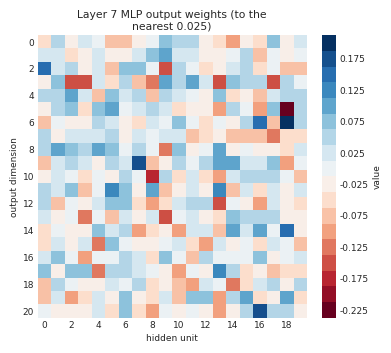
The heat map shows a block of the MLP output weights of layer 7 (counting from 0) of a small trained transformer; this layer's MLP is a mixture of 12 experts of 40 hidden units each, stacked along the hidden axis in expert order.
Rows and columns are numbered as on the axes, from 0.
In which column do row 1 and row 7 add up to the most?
9
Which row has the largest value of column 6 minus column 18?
5
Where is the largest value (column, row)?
18, 6
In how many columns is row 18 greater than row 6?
6
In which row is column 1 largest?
8
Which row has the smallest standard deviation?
1
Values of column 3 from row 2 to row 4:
-0.025 -0.15 0.025
